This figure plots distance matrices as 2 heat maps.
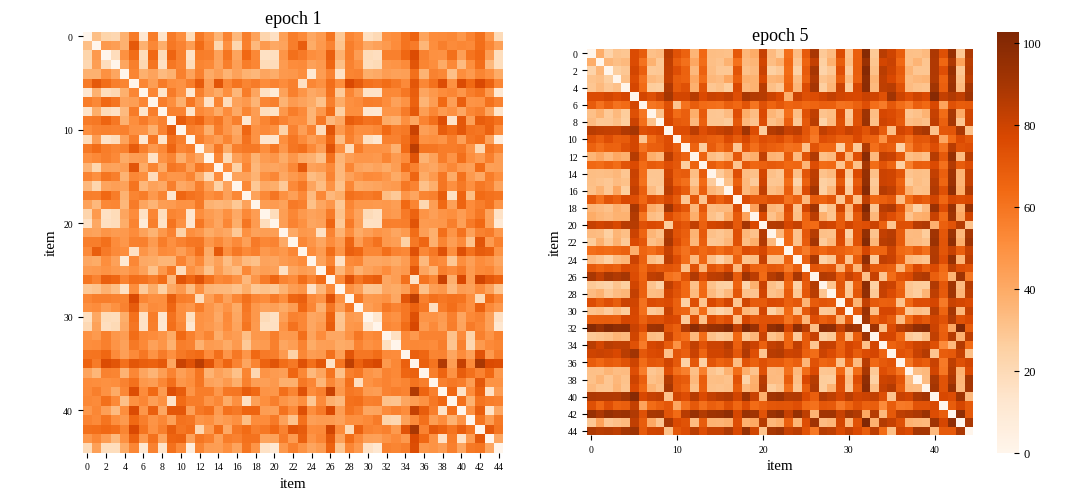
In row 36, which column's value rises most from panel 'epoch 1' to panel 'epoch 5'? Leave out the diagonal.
18
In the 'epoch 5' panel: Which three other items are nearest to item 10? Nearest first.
6, 41, 34
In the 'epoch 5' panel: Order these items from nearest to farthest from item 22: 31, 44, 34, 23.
23, 31, 34, 44
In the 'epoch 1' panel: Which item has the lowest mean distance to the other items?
27
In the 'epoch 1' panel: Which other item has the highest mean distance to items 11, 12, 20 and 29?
35
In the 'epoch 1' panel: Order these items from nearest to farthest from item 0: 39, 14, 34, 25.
14, 25, 39, 34
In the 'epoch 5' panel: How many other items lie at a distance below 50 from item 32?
3
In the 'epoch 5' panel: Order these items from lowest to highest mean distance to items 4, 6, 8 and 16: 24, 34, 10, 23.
24, 10, 23, 34
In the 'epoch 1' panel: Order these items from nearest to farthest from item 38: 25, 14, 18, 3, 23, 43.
43, 3, 14, 25, 18, 23
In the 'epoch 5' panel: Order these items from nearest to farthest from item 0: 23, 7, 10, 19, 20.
7, 19, 23, 10, 20
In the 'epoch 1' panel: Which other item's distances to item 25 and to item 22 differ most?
10
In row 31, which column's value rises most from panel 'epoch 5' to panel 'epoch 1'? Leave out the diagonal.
17
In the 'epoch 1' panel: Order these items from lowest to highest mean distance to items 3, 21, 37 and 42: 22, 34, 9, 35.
22, 34, 9, 35
